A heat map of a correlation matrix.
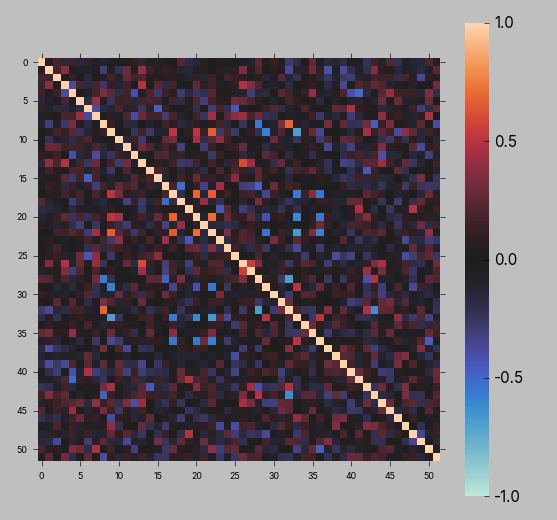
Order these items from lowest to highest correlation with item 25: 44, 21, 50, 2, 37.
21, 37, 44, 2, 50
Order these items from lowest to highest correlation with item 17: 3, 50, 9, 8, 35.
8, 3, 50, 35, 9
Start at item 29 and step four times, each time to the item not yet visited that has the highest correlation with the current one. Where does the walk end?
18
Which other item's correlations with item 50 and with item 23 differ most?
16
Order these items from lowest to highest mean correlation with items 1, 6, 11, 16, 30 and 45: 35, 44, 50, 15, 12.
15, 50, 44, 12, 35
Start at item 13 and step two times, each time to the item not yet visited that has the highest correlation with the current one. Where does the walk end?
27
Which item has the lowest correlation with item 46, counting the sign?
9
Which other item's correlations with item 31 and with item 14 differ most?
42
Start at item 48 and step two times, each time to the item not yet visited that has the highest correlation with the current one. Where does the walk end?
41
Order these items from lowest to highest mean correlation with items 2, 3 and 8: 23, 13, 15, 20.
23, 15, 20, 13
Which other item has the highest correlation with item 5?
7
